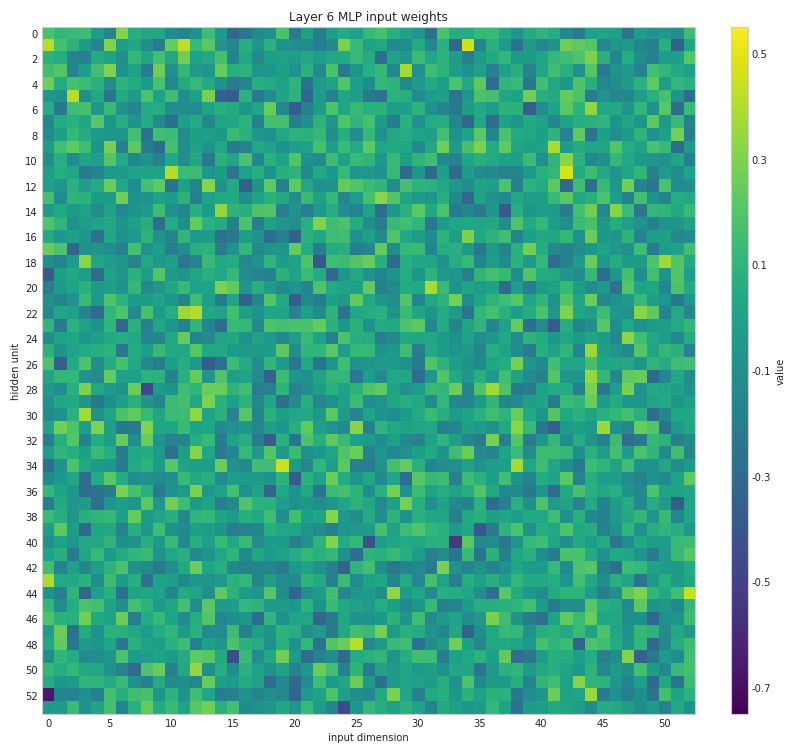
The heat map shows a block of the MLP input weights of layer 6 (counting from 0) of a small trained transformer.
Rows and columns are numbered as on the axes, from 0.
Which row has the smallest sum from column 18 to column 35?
42
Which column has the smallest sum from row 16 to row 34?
17
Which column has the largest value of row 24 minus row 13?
47
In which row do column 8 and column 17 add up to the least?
28
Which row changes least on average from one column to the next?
24
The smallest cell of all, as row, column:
52, 0
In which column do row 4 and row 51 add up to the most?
43
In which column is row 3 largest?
29
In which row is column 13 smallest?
26
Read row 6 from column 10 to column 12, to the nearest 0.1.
-0.1 -0.1 -0.1
